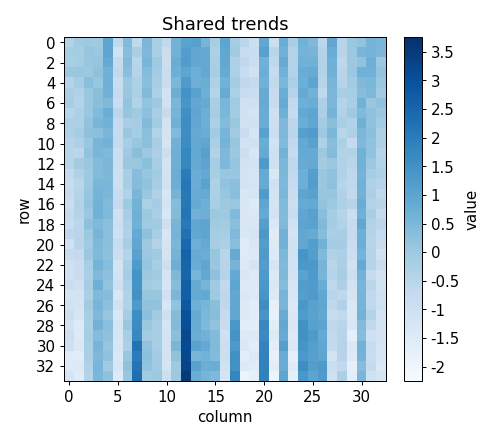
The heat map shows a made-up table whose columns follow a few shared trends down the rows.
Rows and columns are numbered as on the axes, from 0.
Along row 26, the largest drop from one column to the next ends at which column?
21
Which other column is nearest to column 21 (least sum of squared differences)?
18
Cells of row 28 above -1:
23
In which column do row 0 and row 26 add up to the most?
12
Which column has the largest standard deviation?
7
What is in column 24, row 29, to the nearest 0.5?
1.5
